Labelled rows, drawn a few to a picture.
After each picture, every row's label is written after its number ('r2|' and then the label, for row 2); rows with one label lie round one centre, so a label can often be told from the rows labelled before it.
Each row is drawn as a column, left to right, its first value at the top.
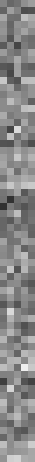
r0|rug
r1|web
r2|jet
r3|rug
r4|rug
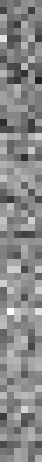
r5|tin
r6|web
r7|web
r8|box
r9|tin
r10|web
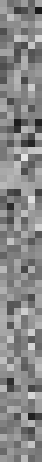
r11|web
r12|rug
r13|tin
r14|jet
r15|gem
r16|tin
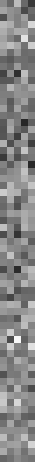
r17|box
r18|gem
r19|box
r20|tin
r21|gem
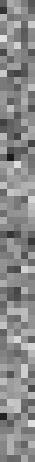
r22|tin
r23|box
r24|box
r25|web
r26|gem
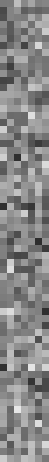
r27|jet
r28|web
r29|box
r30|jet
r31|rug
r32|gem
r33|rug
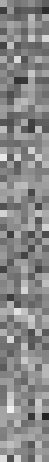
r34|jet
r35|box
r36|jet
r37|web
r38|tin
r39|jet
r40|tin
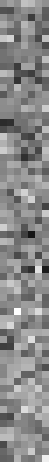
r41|tin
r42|tin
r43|web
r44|box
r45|box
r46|web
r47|jet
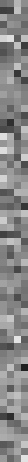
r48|tin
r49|tin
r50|box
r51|jet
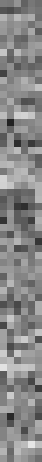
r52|rug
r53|tin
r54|rug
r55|rug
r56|rug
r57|gem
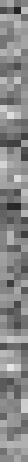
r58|rug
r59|rug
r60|rug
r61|box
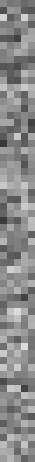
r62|rug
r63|web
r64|web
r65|gem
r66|tin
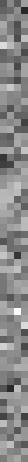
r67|gem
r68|gem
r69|web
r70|tin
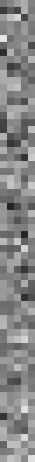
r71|tin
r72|rug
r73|rug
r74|box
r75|jet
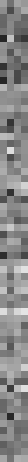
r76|web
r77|tin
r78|web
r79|web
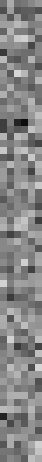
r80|tin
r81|box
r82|tin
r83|tin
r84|jet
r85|rug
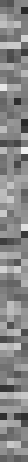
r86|gem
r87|gem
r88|gem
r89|tin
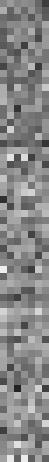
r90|web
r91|jet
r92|gem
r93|jet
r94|box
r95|web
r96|gem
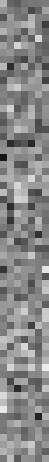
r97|box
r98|rug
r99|gem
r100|gem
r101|rug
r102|tin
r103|web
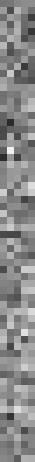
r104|box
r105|tin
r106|box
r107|web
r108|web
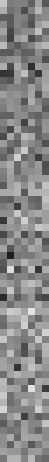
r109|box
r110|web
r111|jet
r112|tin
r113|web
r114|box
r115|gem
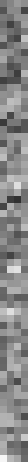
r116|jet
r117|web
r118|web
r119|tin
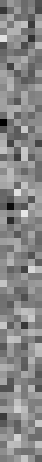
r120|tin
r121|rug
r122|box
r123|jet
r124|web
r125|gem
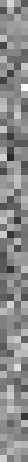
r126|jet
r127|box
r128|rug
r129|gem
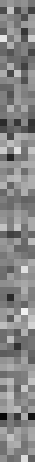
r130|tin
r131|box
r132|tin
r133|web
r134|tin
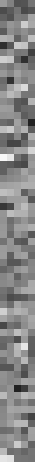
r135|jet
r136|jet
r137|gem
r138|gem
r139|tin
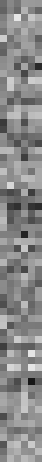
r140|tin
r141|rug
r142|rug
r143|box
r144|rug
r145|rug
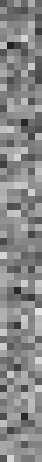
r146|gem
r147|jet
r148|jet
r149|tin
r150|box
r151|web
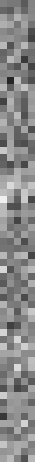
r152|gem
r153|jet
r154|rug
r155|gem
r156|web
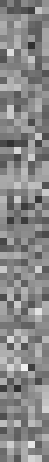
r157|gem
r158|rug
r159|gem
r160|rug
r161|jet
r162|web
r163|box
